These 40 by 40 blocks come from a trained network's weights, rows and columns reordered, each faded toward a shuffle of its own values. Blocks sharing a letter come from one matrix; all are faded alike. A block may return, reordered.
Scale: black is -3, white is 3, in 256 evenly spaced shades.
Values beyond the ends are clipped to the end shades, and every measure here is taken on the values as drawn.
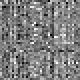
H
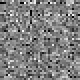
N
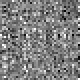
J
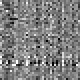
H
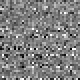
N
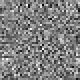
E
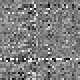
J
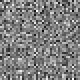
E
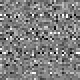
N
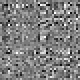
J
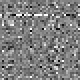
J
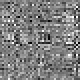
J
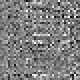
J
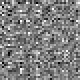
J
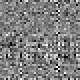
J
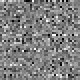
N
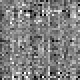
H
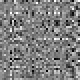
J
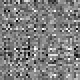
J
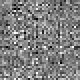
J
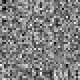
E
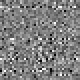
N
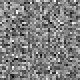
E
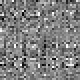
J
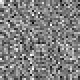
E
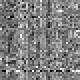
H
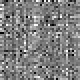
H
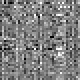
H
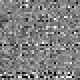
N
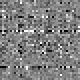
N
